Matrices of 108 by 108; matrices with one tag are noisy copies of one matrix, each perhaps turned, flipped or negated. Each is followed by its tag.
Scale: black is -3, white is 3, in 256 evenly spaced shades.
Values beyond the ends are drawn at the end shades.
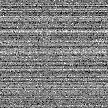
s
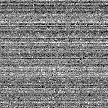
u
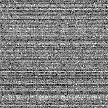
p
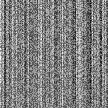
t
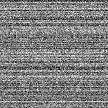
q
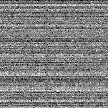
t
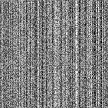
s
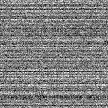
p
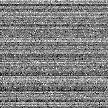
t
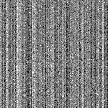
t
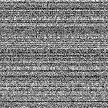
q
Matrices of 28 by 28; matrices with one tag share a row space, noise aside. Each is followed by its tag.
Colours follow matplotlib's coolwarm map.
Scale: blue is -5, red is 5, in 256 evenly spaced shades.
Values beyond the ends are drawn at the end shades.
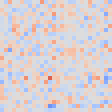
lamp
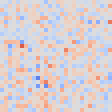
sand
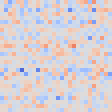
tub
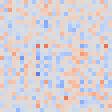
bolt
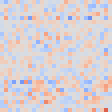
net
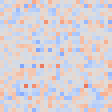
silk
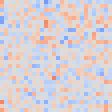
net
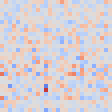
bolt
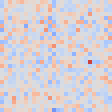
lamp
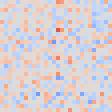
tub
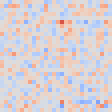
bolt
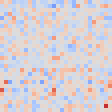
lamp
